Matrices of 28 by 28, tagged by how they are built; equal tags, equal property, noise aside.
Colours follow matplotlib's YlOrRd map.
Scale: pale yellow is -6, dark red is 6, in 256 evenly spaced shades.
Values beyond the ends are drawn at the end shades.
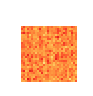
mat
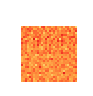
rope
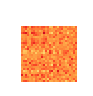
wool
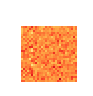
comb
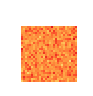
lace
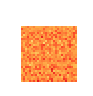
rope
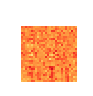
wool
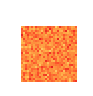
lace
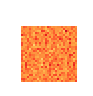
rope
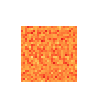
rope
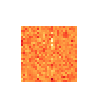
comb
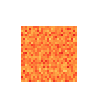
rope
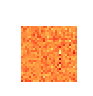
comb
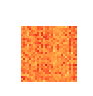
mat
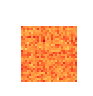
mat
